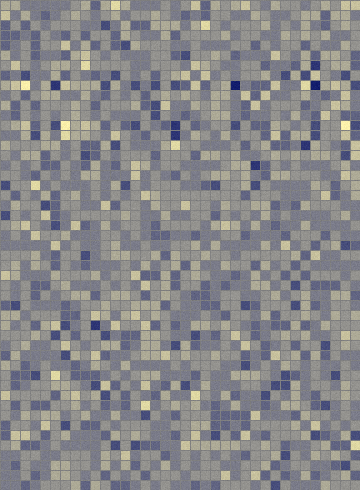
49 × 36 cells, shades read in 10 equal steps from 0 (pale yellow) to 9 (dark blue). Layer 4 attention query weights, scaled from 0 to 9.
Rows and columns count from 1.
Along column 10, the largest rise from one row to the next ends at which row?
33
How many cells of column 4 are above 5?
14
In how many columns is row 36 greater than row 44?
12
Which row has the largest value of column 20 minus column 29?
34
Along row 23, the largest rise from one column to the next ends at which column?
9
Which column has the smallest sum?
35
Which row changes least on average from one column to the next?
24
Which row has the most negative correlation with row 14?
15
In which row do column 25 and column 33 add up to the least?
1
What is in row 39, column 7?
3
